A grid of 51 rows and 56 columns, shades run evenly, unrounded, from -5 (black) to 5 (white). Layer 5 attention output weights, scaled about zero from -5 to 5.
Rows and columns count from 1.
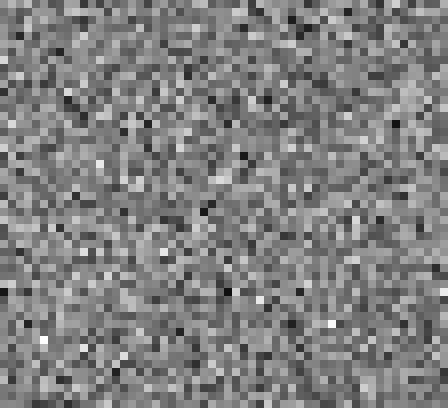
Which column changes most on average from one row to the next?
11
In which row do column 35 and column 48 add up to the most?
26
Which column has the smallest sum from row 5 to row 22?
40
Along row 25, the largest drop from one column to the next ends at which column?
10
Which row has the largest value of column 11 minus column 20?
44
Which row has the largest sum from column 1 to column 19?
36
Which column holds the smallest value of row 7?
8
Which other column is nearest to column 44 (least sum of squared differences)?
43
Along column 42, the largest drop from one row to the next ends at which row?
42
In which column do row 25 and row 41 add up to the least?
51
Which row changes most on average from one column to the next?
29
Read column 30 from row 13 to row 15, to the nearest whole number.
-3 -2 -2
